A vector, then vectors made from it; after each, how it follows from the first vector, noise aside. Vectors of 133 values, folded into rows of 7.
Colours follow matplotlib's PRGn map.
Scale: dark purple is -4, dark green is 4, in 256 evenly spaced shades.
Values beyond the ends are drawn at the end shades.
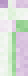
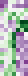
scaled up.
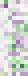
sign-scrambled.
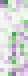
sign-scrambled.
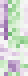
wrapped around, negated.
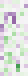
wrapped around, negated, partly zeroed.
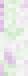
wrapped around, negated, shrunk.
